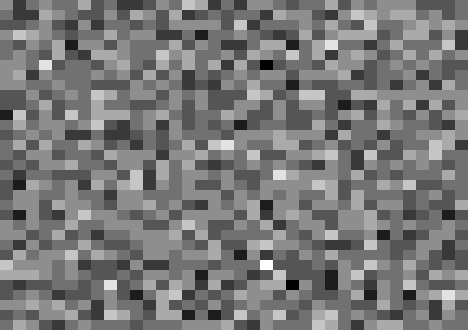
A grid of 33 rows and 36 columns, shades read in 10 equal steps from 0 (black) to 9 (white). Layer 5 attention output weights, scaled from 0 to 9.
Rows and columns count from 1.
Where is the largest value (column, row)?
21, 27
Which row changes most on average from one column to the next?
29
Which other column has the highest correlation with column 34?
23
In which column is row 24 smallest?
30
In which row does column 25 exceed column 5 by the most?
33
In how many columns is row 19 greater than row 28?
15
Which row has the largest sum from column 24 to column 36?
10
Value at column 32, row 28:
5
